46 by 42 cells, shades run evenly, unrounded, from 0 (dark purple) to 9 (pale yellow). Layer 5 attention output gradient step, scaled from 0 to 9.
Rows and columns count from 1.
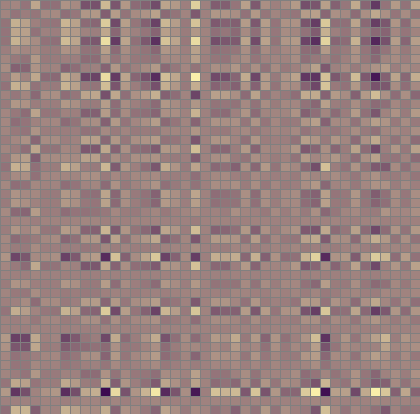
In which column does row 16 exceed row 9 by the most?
38
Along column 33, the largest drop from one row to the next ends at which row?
44
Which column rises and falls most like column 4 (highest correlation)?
42
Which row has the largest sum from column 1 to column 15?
46
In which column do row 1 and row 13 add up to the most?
20
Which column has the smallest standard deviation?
21
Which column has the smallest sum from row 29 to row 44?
33
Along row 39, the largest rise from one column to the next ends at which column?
4
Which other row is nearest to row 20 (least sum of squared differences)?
36
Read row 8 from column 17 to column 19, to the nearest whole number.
4 4 5
